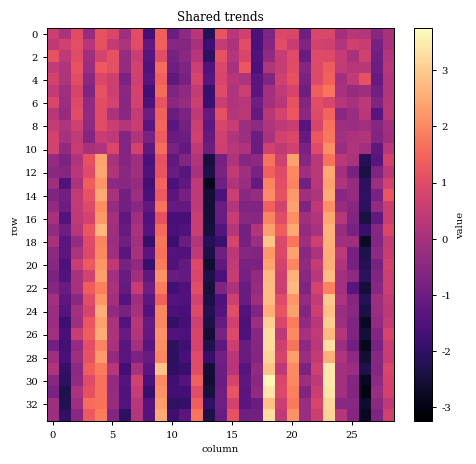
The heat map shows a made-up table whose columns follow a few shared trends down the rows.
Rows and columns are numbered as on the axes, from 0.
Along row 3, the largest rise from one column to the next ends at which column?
9
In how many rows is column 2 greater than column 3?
11
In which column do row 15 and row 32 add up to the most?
23
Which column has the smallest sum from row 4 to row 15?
13
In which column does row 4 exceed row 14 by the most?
26
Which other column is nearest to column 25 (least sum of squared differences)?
0
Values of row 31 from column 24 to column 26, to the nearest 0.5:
0 -0.5 -3
